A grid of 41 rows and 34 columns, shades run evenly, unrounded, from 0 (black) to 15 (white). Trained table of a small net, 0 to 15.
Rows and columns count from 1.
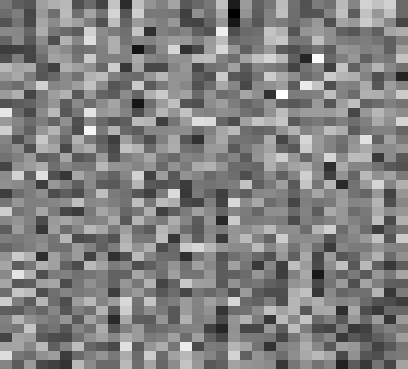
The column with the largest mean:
8
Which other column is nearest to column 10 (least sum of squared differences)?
29
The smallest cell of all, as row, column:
2, 20
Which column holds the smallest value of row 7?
26
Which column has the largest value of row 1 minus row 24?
6
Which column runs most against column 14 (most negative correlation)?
17
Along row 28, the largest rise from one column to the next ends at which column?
16
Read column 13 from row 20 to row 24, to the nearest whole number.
4 5 4 7 10
